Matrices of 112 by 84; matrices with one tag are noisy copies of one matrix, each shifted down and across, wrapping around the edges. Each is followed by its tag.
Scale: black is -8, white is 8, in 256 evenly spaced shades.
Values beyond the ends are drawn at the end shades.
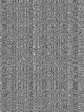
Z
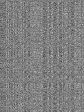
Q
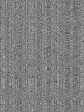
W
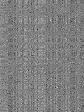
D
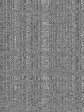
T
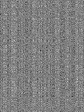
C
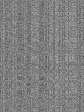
D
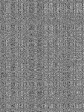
W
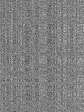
D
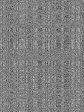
W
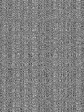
C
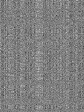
T
